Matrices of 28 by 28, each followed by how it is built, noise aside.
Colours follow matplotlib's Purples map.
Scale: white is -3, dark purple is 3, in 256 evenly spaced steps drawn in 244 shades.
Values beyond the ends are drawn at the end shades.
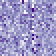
uneven columns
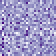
low rank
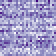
blocks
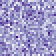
blocks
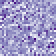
block diagonal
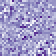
block diagonal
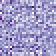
low rank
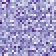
blocks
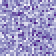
noise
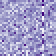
uneven columns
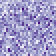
noise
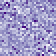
block diagonal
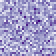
repeating columns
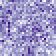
smooth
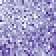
smooth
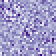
block diagonal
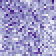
smooth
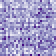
blocks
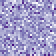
noise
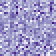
low rank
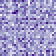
blocks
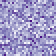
repeating columns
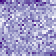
smooth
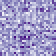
blocks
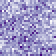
smooth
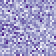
noise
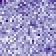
smooth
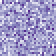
noise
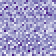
repeating columns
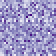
repeating columns
